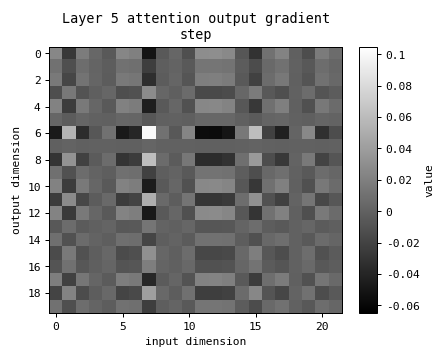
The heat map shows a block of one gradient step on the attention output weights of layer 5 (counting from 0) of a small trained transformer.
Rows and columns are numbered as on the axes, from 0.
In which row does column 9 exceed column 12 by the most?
6
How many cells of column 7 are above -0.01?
10
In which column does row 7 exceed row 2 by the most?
7
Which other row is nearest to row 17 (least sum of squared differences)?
2
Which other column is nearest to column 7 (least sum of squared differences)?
15
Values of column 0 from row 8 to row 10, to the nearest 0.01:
-0.03 0.01 0.02
